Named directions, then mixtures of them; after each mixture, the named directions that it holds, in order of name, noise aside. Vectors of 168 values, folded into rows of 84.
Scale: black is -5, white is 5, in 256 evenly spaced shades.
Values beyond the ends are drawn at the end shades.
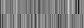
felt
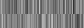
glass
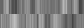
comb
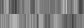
comb.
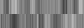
comb.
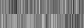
comb, glass.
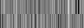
felt.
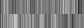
comb, felt.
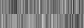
comb, glass.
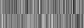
glass.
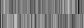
comb, felt.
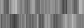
comb.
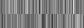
glass.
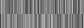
felt, glass.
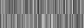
felt, glass.
